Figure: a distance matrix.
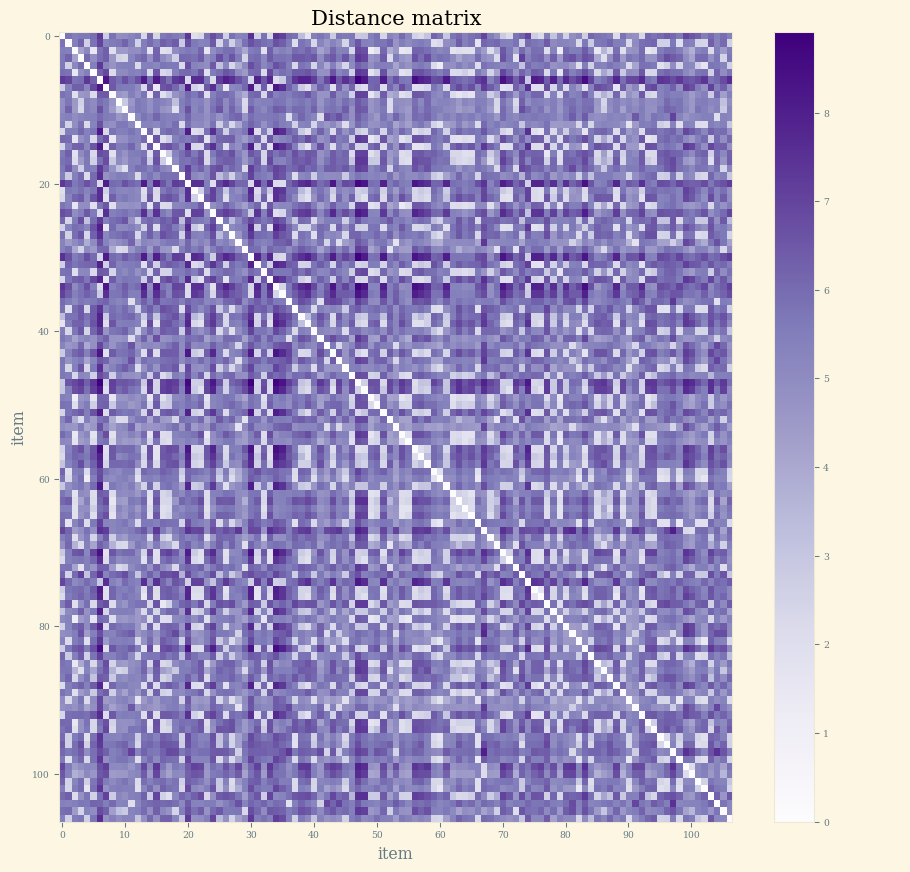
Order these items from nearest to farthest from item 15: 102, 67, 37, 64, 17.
102, 37, 64, 17, 67
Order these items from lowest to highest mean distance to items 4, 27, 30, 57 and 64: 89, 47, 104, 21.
89, 21, 104, 47
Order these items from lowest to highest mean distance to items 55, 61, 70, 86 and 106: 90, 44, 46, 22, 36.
90, 22, 46, 44, 36
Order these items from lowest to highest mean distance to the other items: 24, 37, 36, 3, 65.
65, 37, 3, 36, 24
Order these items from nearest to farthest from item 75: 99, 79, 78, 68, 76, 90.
76, 78, 90, 79, 68, 99
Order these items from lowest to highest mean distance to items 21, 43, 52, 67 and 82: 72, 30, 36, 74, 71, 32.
71, 72, 32, 36, 74, 30
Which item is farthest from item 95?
6
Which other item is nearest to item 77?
16
